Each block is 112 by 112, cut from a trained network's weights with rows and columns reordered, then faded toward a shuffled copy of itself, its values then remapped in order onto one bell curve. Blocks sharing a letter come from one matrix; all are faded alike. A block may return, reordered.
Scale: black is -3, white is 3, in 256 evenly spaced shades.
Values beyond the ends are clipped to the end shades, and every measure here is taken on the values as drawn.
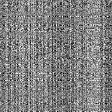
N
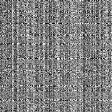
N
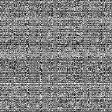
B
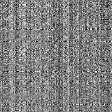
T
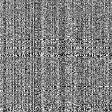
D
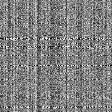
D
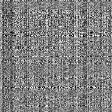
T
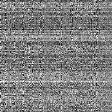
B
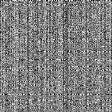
T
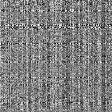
D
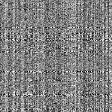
D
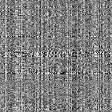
D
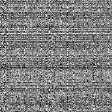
B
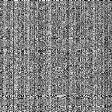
D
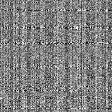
D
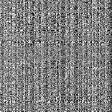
N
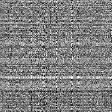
B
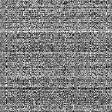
B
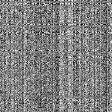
D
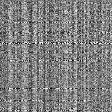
D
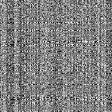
T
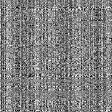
N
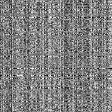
D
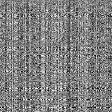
D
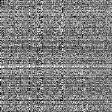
B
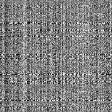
N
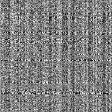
T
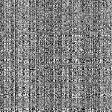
N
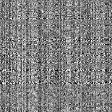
T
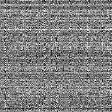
B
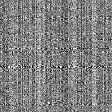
D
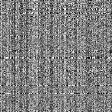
D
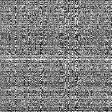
B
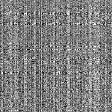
N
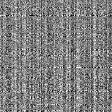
N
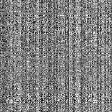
N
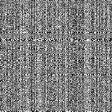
D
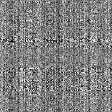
T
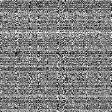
B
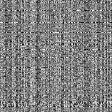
N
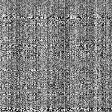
T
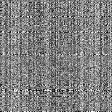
D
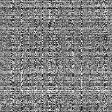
B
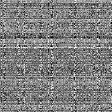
B
